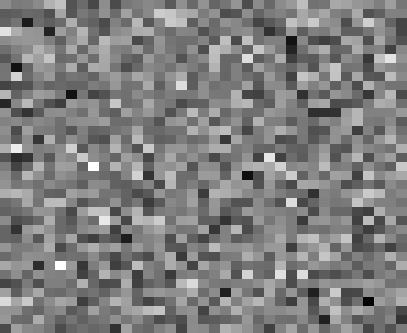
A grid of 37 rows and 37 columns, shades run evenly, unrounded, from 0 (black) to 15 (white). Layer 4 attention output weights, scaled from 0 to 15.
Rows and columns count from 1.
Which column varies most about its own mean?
34
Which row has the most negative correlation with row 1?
12
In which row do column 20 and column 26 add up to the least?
18
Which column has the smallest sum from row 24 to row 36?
33
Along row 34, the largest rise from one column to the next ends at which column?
35
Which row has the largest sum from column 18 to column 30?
19
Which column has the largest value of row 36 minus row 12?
1
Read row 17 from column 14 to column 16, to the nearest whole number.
12 7 9
